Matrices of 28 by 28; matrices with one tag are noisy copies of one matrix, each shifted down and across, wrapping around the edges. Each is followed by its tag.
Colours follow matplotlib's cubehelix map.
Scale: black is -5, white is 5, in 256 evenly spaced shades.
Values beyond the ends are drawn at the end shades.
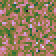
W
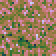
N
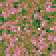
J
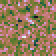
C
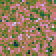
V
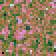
J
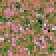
J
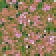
W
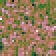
V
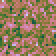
J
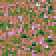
C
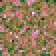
W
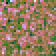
J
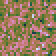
C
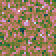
V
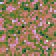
W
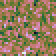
C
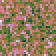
N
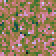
J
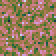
W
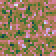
C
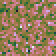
W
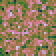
N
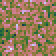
N
